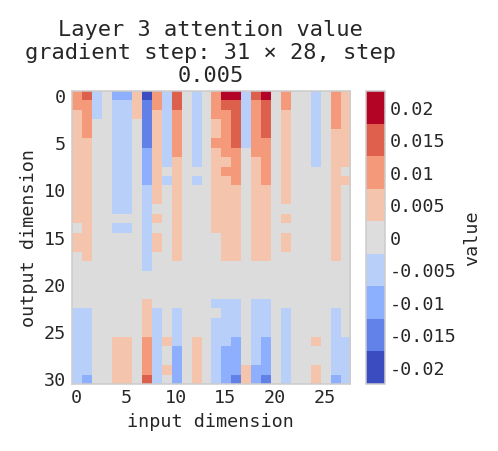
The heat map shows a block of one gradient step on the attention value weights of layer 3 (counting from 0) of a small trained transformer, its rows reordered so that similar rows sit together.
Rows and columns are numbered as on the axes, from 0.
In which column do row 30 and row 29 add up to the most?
7
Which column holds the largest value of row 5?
16
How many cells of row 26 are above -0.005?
16
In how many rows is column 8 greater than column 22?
15
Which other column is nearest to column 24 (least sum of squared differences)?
9
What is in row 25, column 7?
0.005
